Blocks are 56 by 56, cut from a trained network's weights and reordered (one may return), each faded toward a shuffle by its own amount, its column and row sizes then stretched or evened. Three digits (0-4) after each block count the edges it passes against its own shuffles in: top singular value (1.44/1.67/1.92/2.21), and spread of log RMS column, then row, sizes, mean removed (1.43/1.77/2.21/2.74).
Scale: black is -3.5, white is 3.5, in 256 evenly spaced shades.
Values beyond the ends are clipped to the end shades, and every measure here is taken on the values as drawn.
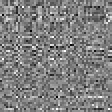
4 0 3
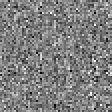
0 3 0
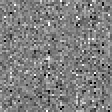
0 3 0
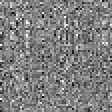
3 3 0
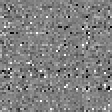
0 2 3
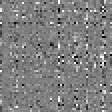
1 4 3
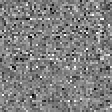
2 0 3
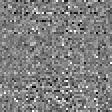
2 1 3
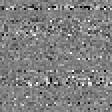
0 0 4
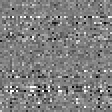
2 1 4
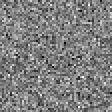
0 0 0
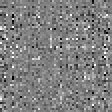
0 4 3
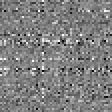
2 2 4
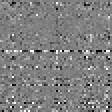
2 2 4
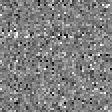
0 2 2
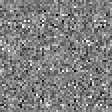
1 0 2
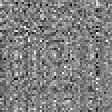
3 3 1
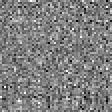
2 1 1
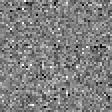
0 1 1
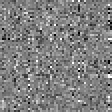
2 3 2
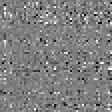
0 3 4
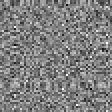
4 1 0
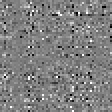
2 3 4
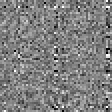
3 3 1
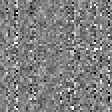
2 4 0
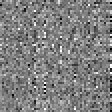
2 3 0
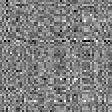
4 1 2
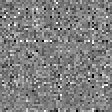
1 2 3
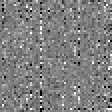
1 4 1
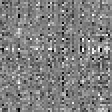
2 4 3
